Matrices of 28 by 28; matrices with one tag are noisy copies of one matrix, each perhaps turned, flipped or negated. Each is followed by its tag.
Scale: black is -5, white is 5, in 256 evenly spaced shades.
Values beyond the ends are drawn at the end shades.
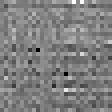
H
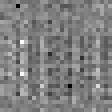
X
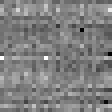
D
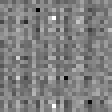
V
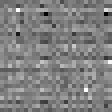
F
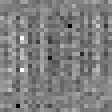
X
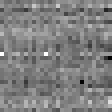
D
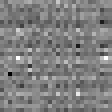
V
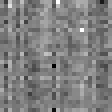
D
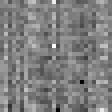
D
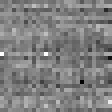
D
